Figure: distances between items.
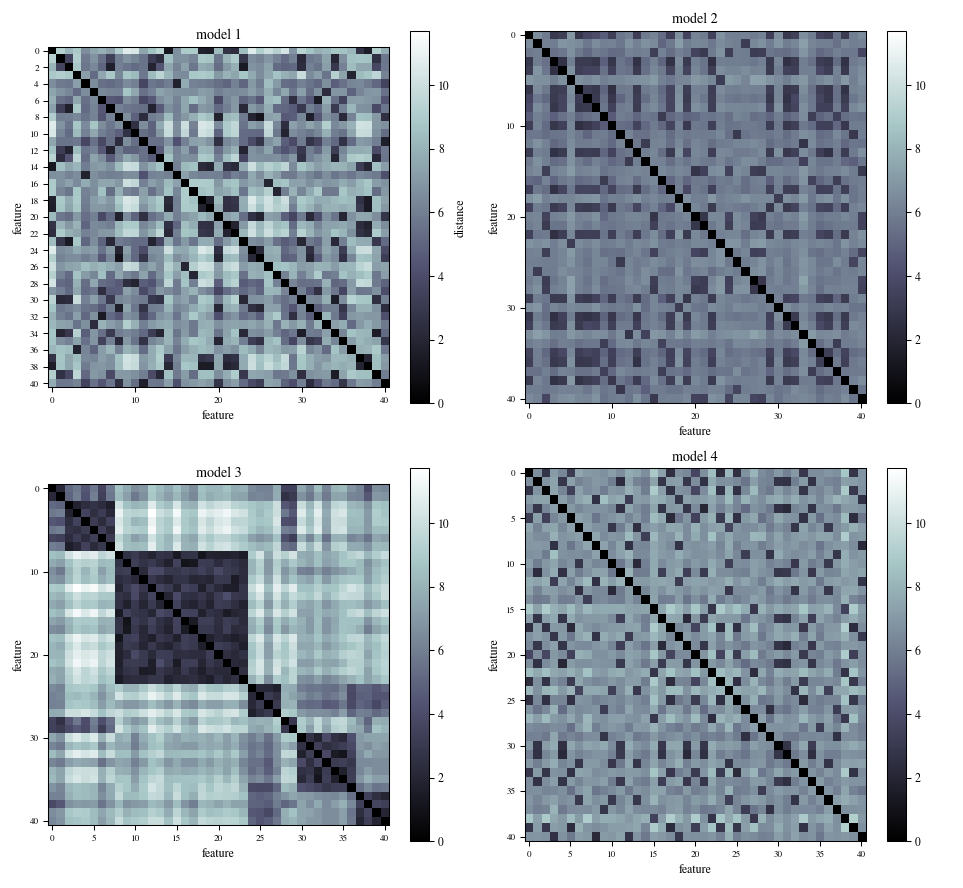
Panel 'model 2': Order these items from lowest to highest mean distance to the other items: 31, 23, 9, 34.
31, 9, 34, 23
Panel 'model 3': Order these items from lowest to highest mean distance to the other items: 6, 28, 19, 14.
14, 19, 6, 28
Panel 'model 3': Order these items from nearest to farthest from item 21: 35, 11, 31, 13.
11, 13, 31, 35
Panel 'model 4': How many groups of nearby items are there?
8
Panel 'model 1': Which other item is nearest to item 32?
6
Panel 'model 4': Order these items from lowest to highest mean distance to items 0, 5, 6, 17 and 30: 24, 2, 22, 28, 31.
2, 31, 28, 24, 22
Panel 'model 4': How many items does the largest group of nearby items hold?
9
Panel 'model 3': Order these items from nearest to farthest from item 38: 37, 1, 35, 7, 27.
37, 1, 27, 7, 35
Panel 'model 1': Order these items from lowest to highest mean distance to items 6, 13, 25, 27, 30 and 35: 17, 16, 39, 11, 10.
11, 39, 10, 17, 16
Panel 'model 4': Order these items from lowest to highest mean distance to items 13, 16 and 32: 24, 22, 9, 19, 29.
24, 19, 29, 9, 22
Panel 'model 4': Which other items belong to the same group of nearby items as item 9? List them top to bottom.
26, 29, 37
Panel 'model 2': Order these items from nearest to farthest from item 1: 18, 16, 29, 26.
26, 16, 29, 18
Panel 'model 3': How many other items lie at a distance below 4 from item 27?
3
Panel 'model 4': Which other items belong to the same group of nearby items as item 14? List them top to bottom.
7
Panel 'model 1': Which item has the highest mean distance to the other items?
26
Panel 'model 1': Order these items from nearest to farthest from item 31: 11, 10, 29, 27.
11, 29, 10, 27
